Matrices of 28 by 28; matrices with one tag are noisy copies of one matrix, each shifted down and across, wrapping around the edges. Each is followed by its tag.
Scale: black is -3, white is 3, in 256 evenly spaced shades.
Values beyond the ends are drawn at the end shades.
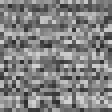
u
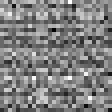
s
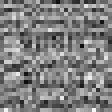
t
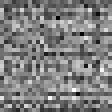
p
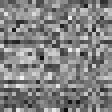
p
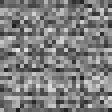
s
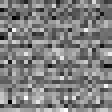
s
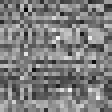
p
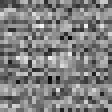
u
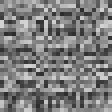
t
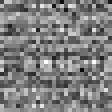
u
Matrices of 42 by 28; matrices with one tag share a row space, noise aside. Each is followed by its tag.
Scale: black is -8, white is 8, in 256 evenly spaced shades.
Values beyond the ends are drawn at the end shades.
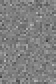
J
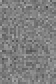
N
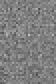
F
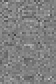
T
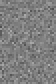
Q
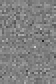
J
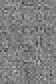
T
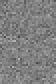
J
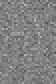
N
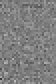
T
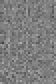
F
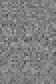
N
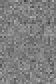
Q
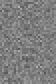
T
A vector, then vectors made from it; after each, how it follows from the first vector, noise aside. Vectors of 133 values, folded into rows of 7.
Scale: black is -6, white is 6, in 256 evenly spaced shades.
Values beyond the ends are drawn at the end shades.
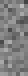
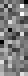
scaled up.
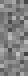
wrapped around, negated.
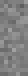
negated, shrunk.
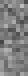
copied.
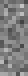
copied.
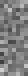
wrapped around, negated.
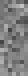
copied.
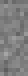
reversed, negated, shrunk.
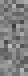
wrapped around, negated.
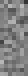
copied.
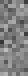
copied.
